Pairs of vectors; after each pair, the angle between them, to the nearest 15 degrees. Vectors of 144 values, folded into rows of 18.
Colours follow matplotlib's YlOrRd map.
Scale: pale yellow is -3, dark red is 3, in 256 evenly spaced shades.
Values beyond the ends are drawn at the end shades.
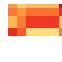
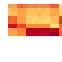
150 degrees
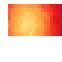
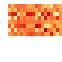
105 degrees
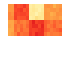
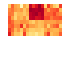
150 degrees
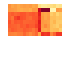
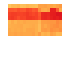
105 degrees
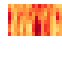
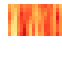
75 degrees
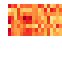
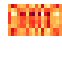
75 degrees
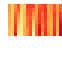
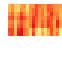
135 degrees
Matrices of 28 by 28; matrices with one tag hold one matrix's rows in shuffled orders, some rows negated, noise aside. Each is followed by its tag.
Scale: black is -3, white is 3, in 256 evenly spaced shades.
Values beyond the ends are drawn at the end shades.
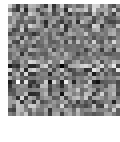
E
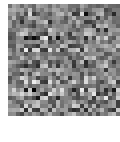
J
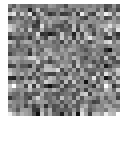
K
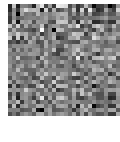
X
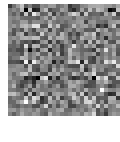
J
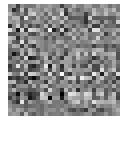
E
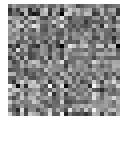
E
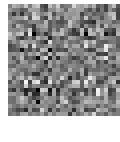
J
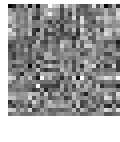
K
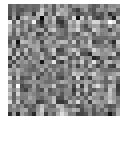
X
